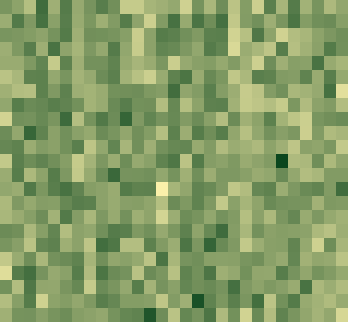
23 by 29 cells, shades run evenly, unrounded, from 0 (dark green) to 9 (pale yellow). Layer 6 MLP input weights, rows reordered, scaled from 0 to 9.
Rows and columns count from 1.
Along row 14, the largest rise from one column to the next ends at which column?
14
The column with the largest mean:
21
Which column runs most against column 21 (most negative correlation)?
13
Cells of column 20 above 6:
6
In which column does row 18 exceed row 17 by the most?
11
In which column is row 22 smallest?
17
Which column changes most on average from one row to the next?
24
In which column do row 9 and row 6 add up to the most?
1
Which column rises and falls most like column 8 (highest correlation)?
29
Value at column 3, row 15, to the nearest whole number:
5
